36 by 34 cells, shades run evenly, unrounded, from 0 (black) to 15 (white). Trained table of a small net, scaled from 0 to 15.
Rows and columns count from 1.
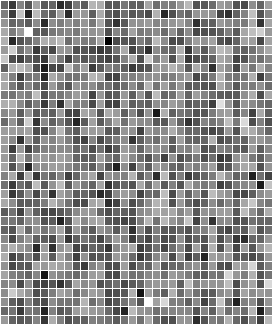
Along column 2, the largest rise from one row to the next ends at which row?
6
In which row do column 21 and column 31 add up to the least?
27
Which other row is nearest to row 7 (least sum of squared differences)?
10
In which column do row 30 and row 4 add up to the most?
32
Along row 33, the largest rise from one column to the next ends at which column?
19
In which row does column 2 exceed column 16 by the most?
33
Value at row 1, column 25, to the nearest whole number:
5
